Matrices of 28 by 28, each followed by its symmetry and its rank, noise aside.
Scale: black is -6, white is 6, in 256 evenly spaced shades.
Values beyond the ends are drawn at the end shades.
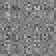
antisymmetric, rank four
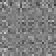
no symmetry, rank four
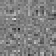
no symmetry, rank four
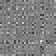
symmetric, rank three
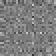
no symmetry, rank four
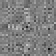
symmetric, rank three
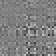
antisymmetric, rank two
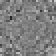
symmetric, rank three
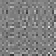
antisymmetric, rank two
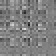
antisymmetric, rank two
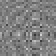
symmetric, rank two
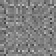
antisymmetric, rank four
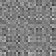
antisymmetric, rank two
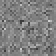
symmetric, rank four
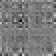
symmetric, rank two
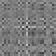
symmetric, rank two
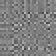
antisymmetric, rank two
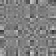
antisymmetric, rank two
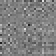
antisymmetric, rank four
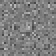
symmetric, rank four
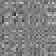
no symmetry, rank four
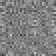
no symmetry, rank three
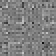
symmetric, rank three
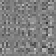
no symmetry, rank three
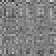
no symmetry, rank three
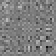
symmetric, rank four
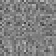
antisymmetric, rank four
